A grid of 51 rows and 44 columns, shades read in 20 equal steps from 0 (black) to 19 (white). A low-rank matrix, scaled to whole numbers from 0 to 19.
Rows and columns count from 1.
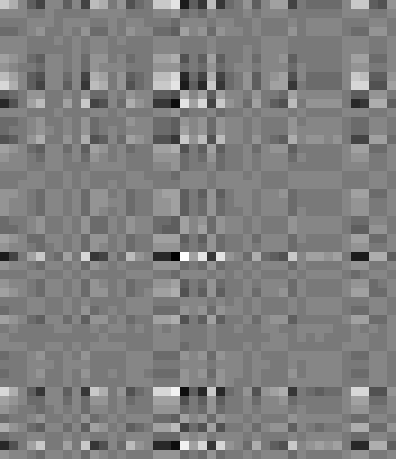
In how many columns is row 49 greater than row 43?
3
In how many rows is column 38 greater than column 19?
22
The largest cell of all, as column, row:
21, 29
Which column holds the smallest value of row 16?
20
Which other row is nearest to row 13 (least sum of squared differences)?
19
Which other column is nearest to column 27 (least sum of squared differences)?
17
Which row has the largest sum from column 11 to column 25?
44
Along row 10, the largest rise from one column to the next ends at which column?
24
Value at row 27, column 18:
12
